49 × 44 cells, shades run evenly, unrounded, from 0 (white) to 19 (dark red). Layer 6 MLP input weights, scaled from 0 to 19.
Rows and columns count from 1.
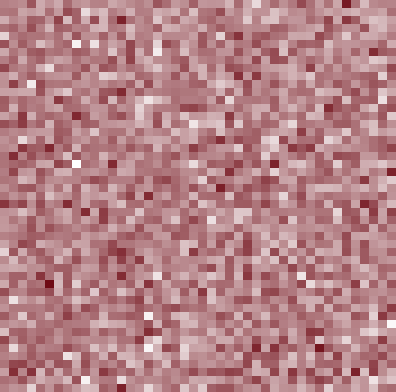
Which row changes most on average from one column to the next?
47
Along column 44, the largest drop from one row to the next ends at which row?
23
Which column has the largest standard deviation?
42
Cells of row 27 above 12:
7
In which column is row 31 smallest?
33
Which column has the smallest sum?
18
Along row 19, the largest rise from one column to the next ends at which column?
28
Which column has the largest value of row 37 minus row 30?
30
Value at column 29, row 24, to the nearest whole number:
12
